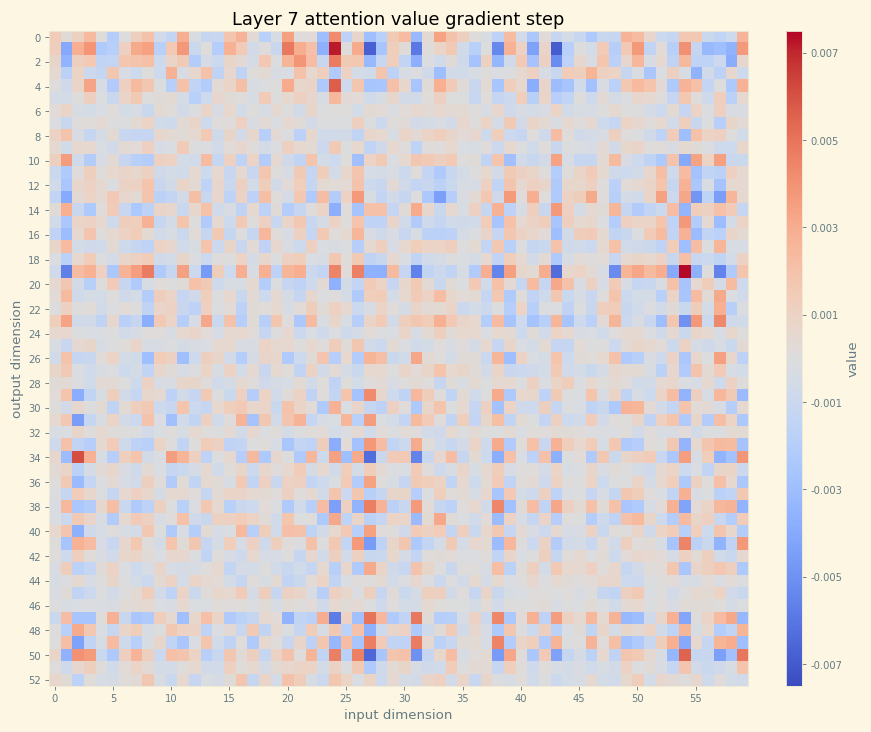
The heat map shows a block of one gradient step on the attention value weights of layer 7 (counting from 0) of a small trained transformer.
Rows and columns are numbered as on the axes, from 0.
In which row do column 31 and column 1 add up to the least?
19
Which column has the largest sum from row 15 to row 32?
57
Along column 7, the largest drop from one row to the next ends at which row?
20
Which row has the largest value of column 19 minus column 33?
13
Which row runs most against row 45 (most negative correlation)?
44
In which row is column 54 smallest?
23
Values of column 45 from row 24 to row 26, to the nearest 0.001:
0 0 0
